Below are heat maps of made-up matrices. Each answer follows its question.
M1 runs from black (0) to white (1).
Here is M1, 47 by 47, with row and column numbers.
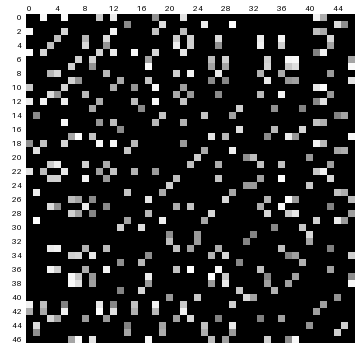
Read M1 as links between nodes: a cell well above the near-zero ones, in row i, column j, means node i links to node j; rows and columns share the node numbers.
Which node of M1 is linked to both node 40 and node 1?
node 44
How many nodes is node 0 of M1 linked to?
8
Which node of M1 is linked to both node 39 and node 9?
node 13
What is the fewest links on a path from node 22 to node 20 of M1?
5
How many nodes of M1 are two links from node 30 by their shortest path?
1
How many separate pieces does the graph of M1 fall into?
3
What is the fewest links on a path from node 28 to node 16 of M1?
3
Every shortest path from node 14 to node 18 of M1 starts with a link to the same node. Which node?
node 29
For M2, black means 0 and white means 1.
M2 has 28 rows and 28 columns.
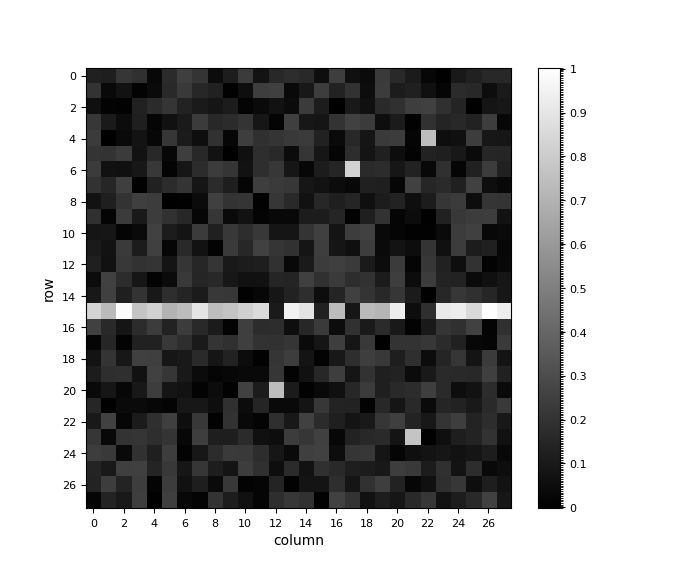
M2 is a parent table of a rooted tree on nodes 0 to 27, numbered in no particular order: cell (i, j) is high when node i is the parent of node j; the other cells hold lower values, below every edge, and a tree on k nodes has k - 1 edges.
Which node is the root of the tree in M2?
15
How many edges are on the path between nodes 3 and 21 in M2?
3
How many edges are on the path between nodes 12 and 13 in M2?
3
